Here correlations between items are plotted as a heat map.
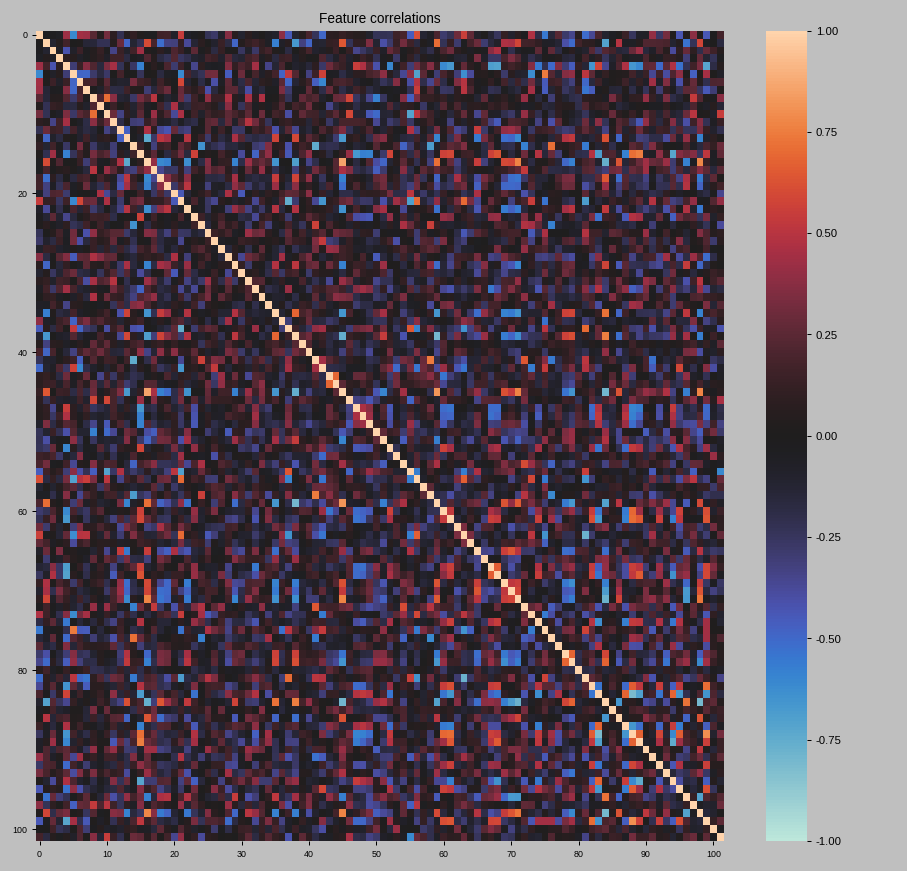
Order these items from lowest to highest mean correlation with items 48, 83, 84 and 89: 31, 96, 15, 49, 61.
61, 15, 31, 49, 96
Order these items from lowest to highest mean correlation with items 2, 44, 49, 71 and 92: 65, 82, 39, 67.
39, 67, 82, 65
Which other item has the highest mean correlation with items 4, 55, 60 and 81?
37
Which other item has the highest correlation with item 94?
83
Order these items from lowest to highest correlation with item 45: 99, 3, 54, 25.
99, 3, 25, 54
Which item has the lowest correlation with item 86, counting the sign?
84
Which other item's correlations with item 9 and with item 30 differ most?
20
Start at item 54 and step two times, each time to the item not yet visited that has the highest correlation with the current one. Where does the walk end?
41
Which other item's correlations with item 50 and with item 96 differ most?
10
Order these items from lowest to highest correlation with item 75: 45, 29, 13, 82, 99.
45, 13, 29, 82, 99
